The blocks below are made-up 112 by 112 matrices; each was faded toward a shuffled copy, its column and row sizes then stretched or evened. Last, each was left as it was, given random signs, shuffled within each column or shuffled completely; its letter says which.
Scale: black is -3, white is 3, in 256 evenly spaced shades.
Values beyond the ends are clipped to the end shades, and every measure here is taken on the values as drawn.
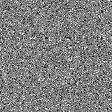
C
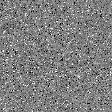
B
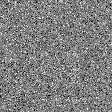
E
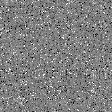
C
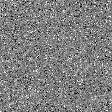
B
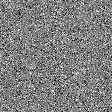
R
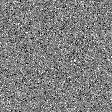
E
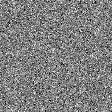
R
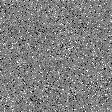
E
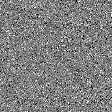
C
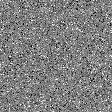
E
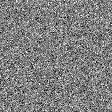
E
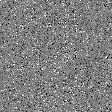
R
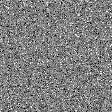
R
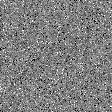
E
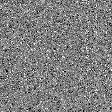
B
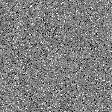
R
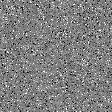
B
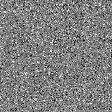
C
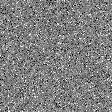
E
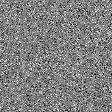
B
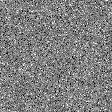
E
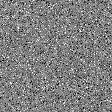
E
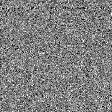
C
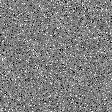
E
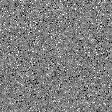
R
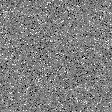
E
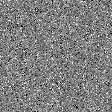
R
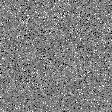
R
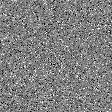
E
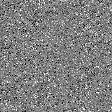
R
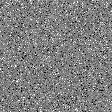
E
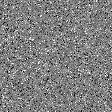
R
